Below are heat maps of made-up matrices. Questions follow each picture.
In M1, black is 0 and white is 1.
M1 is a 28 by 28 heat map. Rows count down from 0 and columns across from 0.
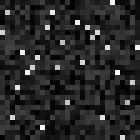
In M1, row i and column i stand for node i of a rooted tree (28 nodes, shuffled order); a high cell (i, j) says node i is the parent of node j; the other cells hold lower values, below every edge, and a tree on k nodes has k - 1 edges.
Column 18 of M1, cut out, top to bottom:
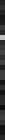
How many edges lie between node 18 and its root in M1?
6
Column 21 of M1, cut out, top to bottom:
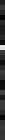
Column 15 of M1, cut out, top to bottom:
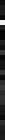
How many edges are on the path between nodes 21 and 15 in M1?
8
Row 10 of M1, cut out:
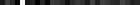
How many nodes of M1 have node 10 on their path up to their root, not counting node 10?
2
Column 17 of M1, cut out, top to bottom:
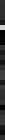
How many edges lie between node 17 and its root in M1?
2
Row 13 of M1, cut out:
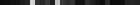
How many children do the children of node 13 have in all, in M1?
3
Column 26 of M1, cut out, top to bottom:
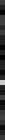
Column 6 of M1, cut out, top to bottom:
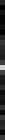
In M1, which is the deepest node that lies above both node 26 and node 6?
20
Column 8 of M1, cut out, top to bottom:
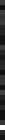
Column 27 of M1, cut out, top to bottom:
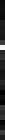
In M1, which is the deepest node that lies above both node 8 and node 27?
14
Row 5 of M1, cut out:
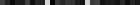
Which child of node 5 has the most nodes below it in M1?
9
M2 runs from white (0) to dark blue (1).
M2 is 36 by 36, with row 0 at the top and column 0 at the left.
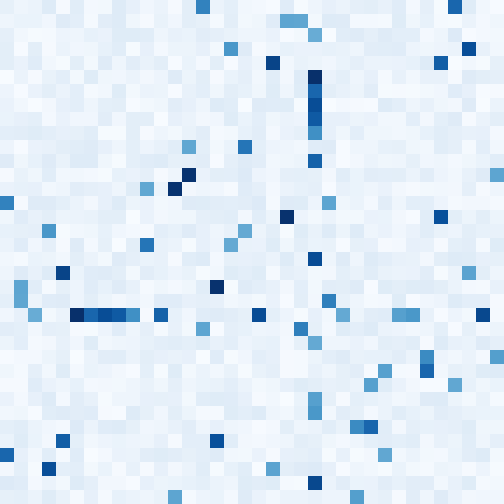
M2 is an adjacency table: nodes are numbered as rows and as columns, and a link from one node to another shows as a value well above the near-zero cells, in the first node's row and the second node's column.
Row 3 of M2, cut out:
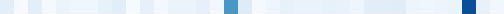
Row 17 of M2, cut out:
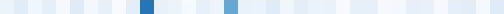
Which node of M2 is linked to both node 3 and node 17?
node 16
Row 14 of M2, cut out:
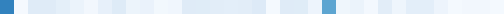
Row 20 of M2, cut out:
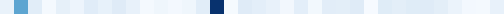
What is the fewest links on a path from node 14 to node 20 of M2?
4
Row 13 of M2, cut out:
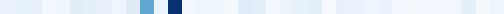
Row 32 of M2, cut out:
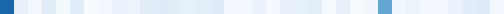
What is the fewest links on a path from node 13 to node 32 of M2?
7
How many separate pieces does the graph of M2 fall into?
2
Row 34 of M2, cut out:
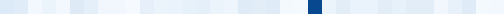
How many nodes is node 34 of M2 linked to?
1
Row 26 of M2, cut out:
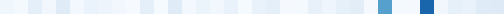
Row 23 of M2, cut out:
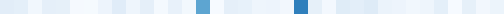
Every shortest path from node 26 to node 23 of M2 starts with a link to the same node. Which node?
node 27
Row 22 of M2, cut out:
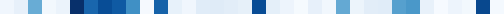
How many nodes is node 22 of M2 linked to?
12
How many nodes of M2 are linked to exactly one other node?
12
